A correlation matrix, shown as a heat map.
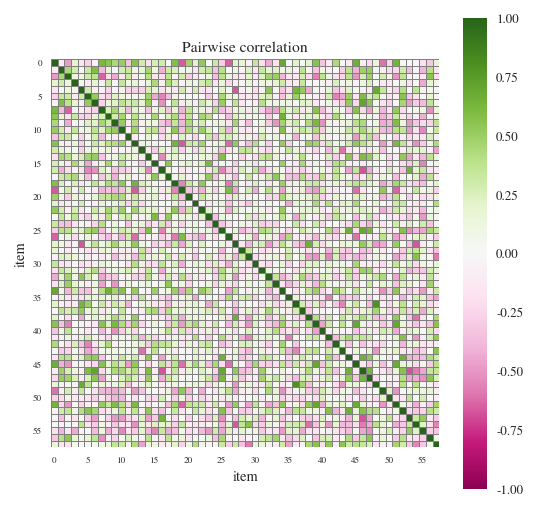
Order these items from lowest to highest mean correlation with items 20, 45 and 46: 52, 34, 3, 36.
3, 36, 52, 34
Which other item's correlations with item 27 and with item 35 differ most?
54
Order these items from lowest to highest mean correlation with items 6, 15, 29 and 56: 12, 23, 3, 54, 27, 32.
27, 12, 54, 32, 3, 23
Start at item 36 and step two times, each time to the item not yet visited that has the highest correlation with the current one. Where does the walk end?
4
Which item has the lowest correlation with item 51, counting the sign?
19
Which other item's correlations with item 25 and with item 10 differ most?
0
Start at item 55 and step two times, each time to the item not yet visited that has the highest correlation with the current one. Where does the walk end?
16
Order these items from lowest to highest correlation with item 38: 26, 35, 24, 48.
48, 26, 35, 24
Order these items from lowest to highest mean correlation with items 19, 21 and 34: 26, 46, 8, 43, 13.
13, 26, 46, 8, 43
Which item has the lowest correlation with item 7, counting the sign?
2
